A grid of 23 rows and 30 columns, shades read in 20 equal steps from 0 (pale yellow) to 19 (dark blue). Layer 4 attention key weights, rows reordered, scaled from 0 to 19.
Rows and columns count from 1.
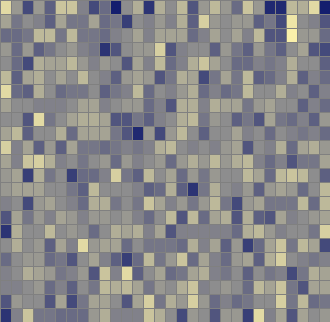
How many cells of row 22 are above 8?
18
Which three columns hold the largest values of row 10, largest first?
13, 15, 12
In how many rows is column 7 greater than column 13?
12
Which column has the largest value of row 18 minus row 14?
30
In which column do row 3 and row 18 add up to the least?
27
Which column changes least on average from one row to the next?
2
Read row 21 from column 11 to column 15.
6 5 7 11 8
